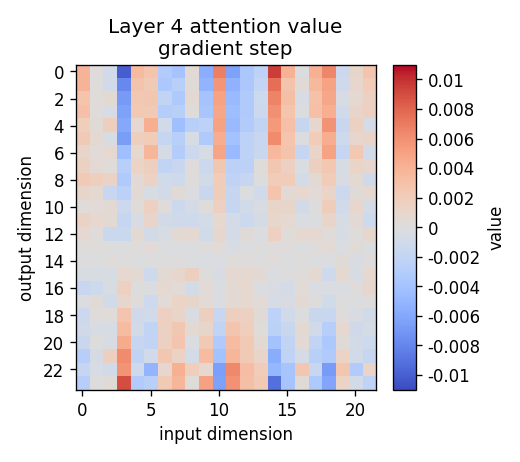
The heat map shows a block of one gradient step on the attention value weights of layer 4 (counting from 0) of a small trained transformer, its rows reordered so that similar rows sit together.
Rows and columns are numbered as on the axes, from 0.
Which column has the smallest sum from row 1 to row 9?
3
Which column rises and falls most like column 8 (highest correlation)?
16
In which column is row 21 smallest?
14
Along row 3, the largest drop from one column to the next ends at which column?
11
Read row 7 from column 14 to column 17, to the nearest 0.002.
0.002 0.002 0 0.002
